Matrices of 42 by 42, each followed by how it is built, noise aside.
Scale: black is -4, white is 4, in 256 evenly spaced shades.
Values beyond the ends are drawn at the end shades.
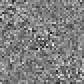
block diagonal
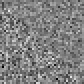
lower triangular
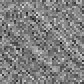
Toeplitz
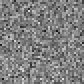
noise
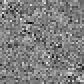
block diagonal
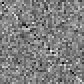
diagonal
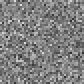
noise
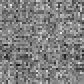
blocks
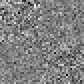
block diagonal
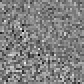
lower triangular
